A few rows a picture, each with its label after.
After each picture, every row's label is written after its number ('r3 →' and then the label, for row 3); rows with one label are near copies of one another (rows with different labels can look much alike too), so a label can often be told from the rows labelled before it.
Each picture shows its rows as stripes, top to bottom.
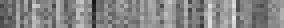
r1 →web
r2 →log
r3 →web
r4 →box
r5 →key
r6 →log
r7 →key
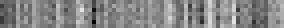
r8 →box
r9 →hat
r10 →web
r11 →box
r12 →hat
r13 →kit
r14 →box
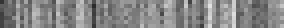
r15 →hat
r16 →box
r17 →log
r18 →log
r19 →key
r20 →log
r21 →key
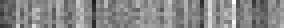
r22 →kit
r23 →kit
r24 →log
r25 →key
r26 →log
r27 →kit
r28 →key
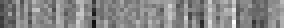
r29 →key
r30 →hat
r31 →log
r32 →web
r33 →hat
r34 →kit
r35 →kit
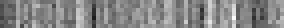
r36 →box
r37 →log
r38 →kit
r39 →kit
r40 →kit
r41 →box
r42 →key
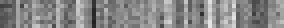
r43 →box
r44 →key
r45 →box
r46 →kit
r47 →log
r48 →box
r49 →log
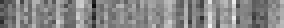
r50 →key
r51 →web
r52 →hat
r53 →box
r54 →kit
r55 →hat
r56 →box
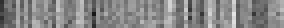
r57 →hat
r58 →hat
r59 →hat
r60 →kit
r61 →hat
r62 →key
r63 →log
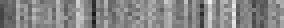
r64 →box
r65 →kit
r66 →log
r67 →kit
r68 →key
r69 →kit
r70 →kit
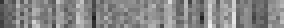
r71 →hat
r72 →box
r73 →log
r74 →key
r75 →kit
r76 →key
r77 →log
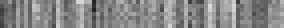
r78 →web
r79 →log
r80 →log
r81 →hat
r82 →log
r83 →hat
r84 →hat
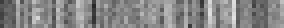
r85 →key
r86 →kit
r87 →log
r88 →key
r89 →log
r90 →log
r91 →hat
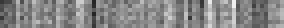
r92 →key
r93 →kit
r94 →hat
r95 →box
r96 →hat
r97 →log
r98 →box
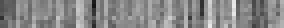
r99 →kit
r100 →kit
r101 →kit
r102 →kit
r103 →hat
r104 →box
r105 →box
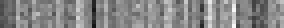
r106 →box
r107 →kit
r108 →kit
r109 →log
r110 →box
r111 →kit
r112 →kit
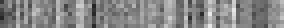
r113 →hat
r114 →web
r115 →log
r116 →key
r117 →hat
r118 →hat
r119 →box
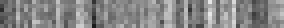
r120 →box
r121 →hat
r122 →hat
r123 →box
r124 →box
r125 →log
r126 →web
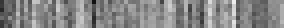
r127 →log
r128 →hat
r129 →hat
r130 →key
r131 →web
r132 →key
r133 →key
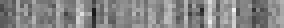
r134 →box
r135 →hat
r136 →kit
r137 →web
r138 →box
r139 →box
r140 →kit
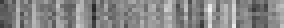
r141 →hat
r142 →box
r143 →box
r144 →key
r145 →box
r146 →key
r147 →key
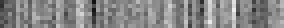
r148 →kit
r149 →hat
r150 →kit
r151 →web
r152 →log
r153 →box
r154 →hat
